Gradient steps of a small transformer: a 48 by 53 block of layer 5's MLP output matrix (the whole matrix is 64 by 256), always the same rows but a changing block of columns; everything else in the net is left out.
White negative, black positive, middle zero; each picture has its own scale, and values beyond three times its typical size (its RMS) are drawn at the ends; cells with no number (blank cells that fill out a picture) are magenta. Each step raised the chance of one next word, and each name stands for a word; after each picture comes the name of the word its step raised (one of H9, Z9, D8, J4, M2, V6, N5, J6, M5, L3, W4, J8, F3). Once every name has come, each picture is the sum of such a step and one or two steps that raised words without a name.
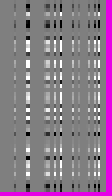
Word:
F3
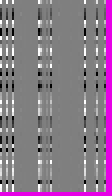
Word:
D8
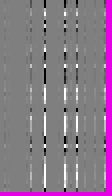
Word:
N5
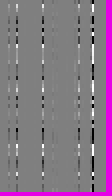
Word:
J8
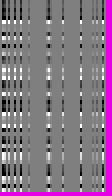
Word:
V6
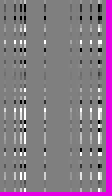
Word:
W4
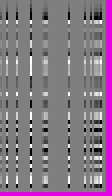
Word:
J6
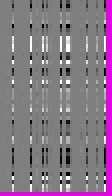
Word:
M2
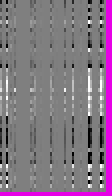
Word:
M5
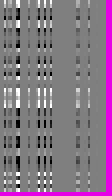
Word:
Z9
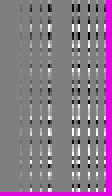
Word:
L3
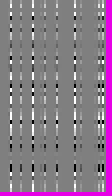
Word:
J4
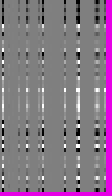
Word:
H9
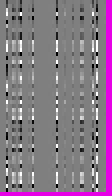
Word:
J6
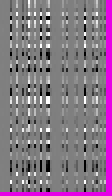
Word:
J4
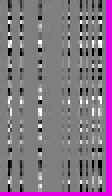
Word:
W4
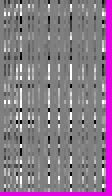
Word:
N5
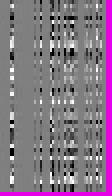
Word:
J6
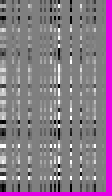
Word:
H9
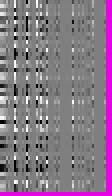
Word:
J4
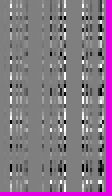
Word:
J4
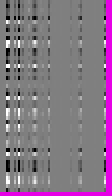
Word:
W4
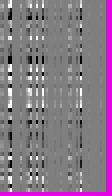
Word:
Z9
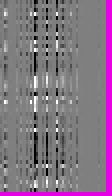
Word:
M5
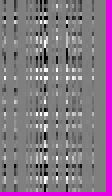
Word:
V6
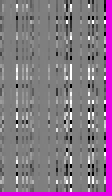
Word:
V6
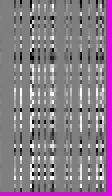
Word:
N5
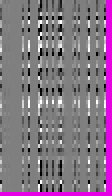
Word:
D8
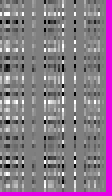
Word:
J4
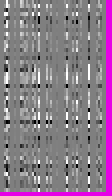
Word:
J4
